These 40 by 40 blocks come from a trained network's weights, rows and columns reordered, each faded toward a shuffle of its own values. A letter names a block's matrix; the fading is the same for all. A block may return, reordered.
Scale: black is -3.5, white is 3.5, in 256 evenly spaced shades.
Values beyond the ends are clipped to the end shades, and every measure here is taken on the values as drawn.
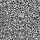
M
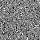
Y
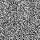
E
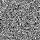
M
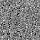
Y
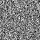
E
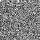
Y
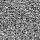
M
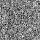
E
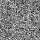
E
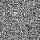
M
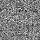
Y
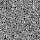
Y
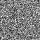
E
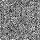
E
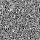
Y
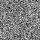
Y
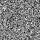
E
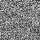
M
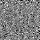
Y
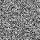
M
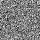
E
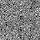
Y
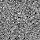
Y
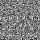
M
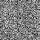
M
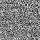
M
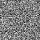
M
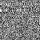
M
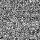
M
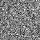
Y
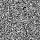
E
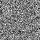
E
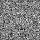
M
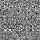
M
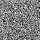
Y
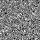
Y
